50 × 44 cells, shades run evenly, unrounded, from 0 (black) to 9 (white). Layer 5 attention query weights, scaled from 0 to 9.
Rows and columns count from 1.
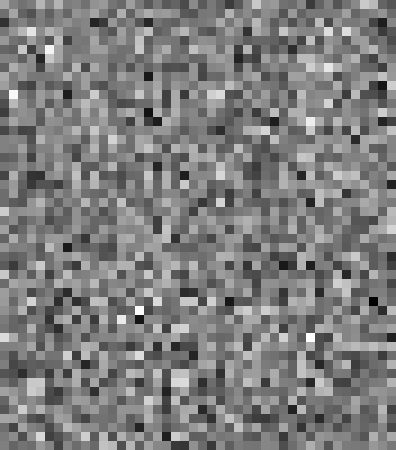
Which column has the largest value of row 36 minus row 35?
14
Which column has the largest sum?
35
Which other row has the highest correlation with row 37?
49
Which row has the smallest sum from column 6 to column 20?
3
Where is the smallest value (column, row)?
42, 34
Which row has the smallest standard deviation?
2
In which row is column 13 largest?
16
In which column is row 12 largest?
37
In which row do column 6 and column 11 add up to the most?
6
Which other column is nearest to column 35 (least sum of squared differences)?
38
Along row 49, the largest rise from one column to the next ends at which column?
20
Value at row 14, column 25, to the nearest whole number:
4
